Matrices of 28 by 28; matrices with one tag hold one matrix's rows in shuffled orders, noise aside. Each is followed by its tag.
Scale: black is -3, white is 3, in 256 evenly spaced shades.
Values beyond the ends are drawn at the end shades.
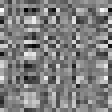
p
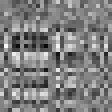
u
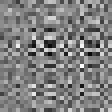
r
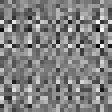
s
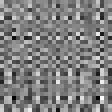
s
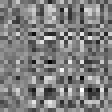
r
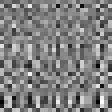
s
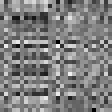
u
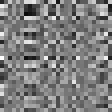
p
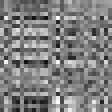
u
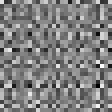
s
